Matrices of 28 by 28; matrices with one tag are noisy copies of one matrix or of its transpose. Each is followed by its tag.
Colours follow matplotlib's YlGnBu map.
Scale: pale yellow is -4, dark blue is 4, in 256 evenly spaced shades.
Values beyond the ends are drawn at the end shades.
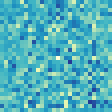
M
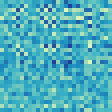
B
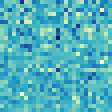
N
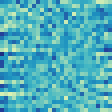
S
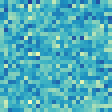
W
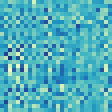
B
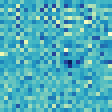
B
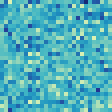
W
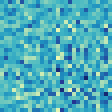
M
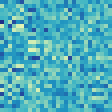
N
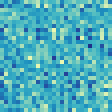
W
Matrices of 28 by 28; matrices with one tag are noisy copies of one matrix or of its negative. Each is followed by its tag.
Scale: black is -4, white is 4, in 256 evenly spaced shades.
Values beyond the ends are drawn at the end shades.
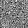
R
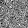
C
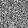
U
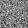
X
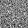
X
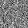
U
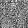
R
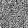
R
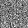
X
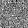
R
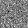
X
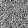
C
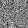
U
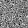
C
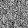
U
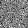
C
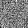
R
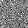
C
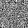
R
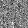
U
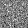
X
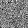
R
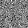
C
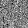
U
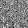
U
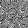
C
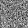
X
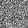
C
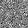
C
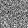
X
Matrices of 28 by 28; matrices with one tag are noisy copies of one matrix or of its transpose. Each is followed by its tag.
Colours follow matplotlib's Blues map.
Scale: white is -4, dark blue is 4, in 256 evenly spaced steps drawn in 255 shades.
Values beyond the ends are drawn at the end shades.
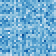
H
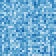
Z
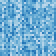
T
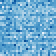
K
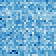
Z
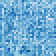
T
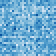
K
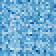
Z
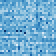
K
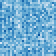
T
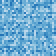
H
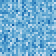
H
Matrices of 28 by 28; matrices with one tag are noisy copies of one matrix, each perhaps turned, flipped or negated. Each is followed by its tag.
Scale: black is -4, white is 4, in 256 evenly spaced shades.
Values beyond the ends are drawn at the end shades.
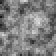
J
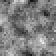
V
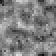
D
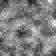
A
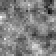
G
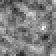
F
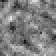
F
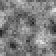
V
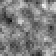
G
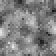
V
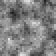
V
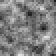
F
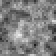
J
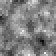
V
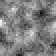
V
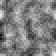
D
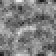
D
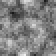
V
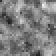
G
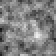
J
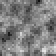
G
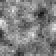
V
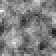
V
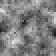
V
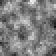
A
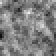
F
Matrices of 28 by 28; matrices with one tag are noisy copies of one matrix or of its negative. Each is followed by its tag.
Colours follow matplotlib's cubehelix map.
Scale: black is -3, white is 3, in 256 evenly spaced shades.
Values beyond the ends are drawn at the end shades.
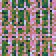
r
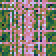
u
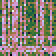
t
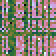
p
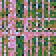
p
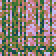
t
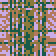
u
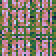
r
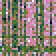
t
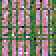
r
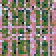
r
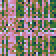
p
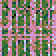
r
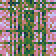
u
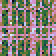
r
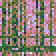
t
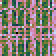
r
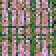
r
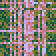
u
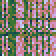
p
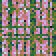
r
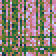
t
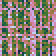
r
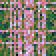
u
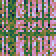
p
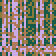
t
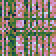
p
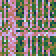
p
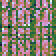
r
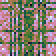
u
